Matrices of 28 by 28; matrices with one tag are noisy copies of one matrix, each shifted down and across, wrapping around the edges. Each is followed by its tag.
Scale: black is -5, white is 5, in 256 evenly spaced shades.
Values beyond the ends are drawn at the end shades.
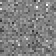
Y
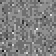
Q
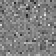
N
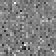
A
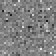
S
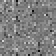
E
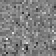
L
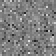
S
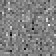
E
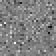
N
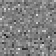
S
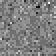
N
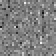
E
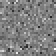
A
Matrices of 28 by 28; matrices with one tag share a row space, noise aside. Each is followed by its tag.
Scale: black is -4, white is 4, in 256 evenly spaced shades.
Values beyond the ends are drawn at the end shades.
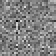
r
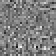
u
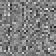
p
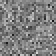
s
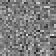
p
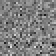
u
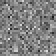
p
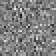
u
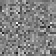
r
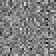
p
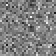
s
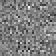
r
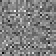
r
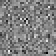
p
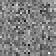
r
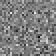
p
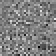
r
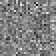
u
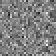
p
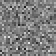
r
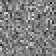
s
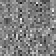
u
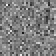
p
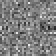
r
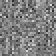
s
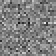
r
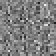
p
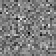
r
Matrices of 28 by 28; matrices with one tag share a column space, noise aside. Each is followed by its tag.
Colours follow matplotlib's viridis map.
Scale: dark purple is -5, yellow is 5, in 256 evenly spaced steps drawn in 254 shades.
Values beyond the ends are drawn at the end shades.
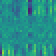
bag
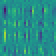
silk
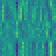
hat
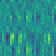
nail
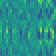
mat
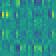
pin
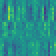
hat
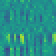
nail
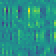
silk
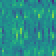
mat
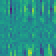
bag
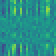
bag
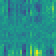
bag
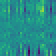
bag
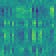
silk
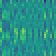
mat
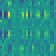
pin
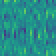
mat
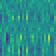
nail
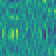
mat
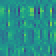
silk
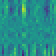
bag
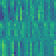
hat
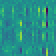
silk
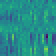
nail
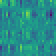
pin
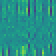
bag
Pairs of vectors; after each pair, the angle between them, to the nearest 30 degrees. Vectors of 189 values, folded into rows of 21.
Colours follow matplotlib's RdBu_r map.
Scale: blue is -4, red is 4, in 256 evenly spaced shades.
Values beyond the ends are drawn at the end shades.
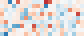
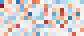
120 degrees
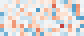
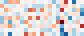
90 degrees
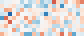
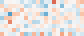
30 degrees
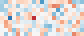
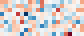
120 degrees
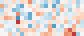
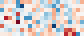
30 degrees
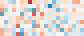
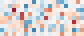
90 degrees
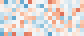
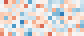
150 degrees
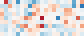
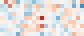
30 degrees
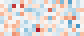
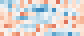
60 degrees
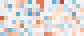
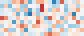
30 degrees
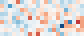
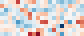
30 degrees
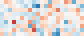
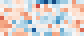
120 degrees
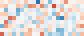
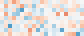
60 degrees
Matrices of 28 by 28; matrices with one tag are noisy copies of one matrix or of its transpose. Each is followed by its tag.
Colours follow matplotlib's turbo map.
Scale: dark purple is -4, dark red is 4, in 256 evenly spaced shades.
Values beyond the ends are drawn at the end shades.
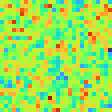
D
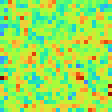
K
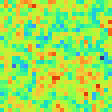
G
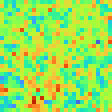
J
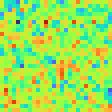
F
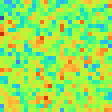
F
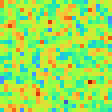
D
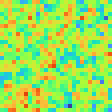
D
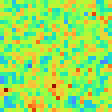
J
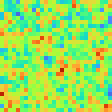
F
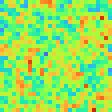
K
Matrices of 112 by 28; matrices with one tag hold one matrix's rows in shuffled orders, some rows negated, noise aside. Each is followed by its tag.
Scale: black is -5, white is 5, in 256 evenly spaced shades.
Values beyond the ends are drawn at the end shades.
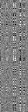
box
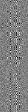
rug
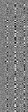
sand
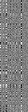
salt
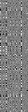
salt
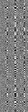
sand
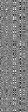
box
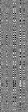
box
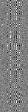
rug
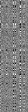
box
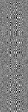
rug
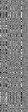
salt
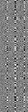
sand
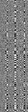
sand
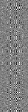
rug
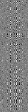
rug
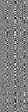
sand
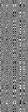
box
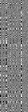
salt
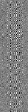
rug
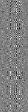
rug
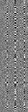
sand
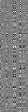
box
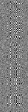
rug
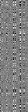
box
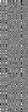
salt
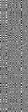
salt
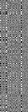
salt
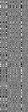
salt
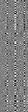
sand
